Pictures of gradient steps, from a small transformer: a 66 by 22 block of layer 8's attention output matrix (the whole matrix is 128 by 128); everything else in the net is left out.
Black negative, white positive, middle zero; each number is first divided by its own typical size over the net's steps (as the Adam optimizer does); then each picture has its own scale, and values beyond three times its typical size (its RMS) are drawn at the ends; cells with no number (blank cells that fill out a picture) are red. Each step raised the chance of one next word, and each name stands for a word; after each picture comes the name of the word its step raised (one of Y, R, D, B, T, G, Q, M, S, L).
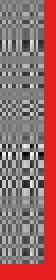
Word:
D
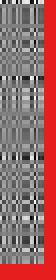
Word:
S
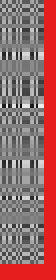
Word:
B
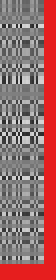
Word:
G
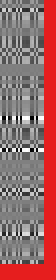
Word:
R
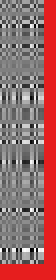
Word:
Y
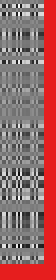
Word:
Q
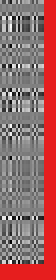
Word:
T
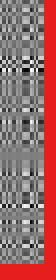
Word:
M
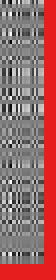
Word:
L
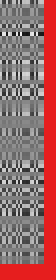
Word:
L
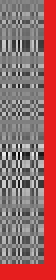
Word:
D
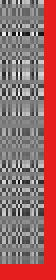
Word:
L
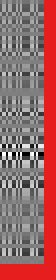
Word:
D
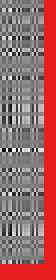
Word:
R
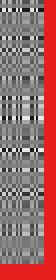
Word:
R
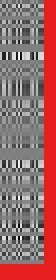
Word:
B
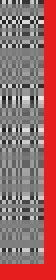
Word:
Y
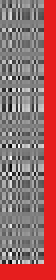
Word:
S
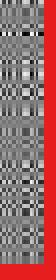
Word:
L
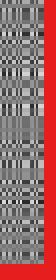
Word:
L
